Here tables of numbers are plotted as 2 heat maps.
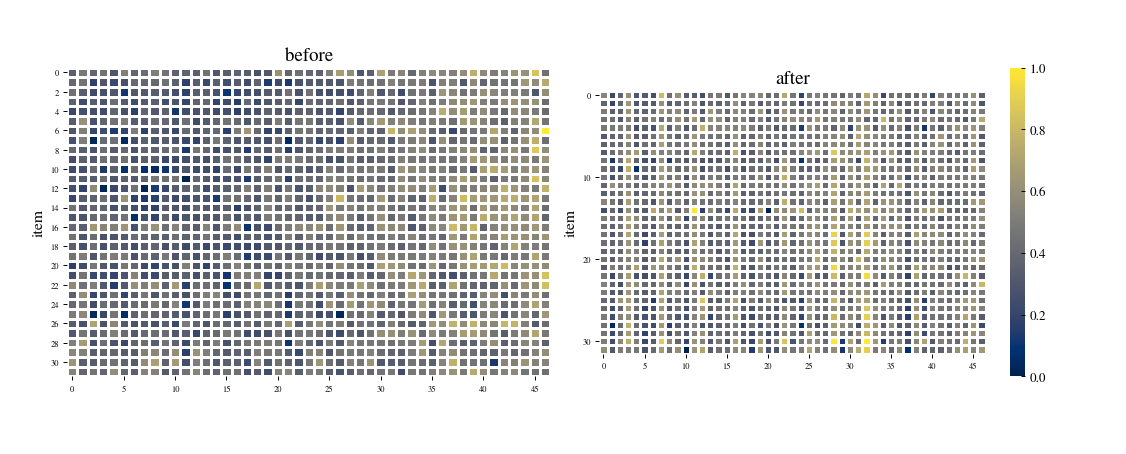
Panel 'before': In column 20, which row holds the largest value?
0
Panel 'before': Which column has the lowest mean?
11
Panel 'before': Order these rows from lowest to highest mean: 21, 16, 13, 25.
25, 21, 13, 16
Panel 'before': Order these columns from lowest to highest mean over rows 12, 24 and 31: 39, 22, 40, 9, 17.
9, 22, 17, 39, 40
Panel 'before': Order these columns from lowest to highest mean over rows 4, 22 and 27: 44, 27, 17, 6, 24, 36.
17, 6, 27, 24, 36, 44
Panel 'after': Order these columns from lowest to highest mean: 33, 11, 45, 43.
43, 33, 45, 11
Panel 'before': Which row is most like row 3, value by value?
18
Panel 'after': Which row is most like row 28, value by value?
8
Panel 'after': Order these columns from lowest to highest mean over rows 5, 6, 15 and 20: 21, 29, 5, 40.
5, 21, 40, 29
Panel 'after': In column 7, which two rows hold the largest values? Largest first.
30, 0
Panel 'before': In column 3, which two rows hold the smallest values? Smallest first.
12, 10
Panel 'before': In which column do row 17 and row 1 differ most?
21
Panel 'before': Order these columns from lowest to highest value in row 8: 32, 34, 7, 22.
22, 7, 32, 34
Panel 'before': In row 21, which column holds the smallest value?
15
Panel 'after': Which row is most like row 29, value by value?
26
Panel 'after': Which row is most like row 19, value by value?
16
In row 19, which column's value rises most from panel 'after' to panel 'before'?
39
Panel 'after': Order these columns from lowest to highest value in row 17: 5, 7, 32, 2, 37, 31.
5, 37, 2, 31, 7, 32
